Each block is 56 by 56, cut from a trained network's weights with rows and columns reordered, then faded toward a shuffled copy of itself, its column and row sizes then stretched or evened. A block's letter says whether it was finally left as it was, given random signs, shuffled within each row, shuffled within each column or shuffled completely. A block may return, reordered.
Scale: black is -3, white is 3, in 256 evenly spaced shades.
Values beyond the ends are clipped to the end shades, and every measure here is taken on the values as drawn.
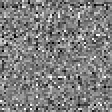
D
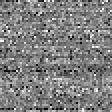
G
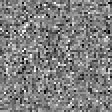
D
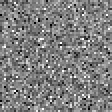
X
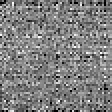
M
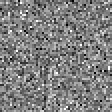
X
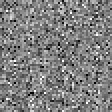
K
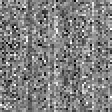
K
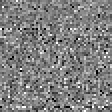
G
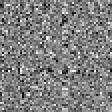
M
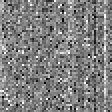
K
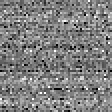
G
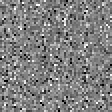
K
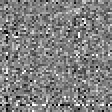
D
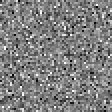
X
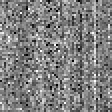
K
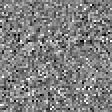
G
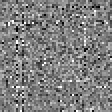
D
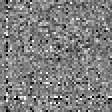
D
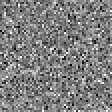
X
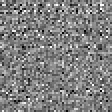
D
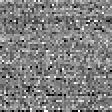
G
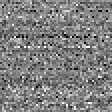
G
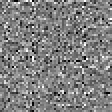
M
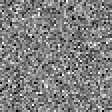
X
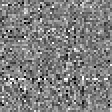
D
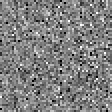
K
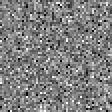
K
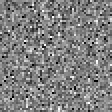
K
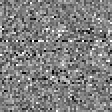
G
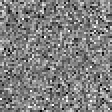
X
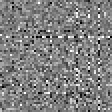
D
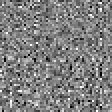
M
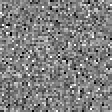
X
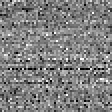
G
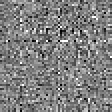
M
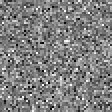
X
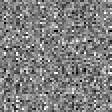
M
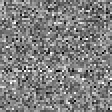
G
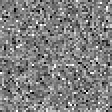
X
